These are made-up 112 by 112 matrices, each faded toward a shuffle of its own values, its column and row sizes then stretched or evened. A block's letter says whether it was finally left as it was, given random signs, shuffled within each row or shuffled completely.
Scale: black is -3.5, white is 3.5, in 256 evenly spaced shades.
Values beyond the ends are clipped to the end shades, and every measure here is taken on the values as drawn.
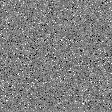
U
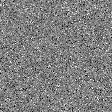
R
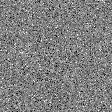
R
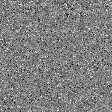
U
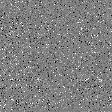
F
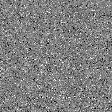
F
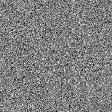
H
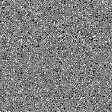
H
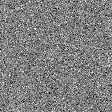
U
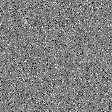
U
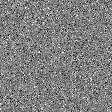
R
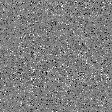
F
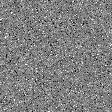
R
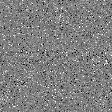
H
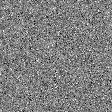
R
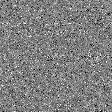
U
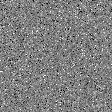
R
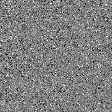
F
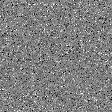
U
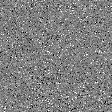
F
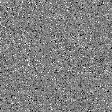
F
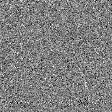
F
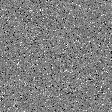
R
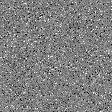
U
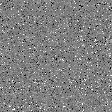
F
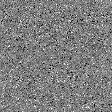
F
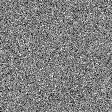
R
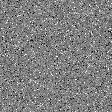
R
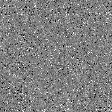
F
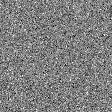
R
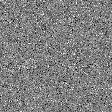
U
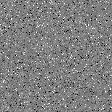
R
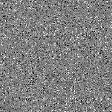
H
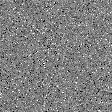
R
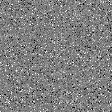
H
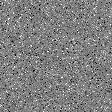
R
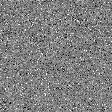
U
